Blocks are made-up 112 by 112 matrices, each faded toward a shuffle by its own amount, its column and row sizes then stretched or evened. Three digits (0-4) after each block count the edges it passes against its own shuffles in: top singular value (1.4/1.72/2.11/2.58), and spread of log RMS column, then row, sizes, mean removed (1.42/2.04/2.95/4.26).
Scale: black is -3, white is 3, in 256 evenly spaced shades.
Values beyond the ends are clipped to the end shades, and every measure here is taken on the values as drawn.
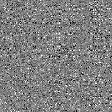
3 1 1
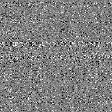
2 1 3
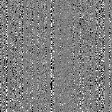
1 4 0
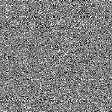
2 1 2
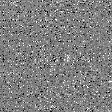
2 2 2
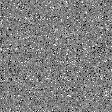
0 1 1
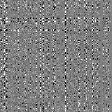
4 4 2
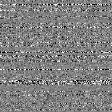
2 0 4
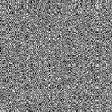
4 2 0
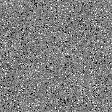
0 1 0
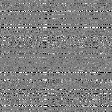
4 1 4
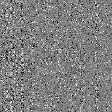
2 2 0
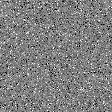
1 0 1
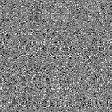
3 0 2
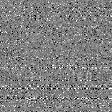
3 0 3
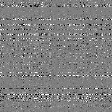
3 2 4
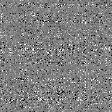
0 2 3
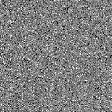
3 1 0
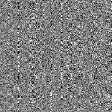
3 3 1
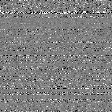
3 0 4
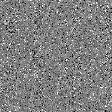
1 2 0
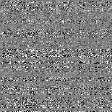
0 2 4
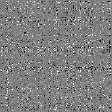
2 3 3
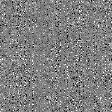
0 3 1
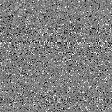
2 0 2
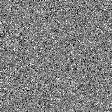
0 0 1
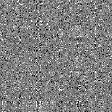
3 2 1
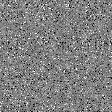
1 0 1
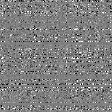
1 2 4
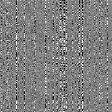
4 4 1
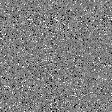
1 1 1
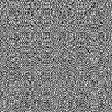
4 0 0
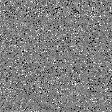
1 1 2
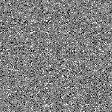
2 1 2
